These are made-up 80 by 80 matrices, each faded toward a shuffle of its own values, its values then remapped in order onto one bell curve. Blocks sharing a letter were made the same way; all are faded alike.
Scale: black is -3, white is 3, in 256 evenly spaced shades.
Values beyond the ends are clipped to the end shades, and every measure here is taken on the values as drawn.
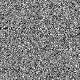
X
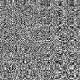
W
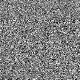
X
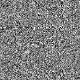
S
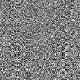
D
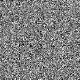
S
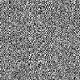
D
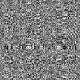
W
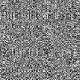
D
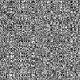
W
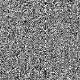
S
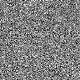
X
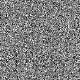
S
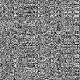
W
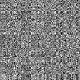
W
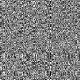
D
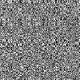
D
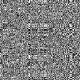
D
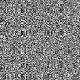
W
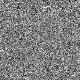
X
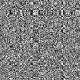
W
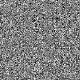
S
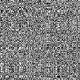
W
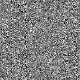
S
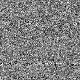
X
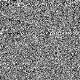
X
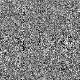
S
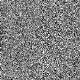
S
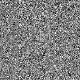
S
